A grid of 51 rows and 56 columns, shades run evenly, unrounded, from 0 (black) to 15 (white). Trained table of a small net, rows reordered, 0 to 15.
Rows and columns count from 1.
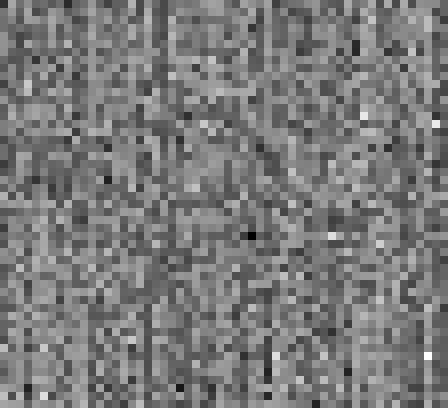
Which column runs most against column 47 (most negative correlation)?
39
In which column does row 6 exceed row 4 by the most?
32
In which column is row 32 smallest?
38
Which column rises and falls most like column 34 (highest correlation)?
19
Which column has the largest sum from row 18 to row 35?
37
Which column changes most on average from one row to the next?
14
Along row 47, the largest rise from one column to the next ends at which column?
35
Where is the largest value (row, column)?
45, 54
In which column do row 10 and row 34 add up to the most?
12
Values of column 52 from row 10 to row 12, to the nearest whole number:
7 6 9
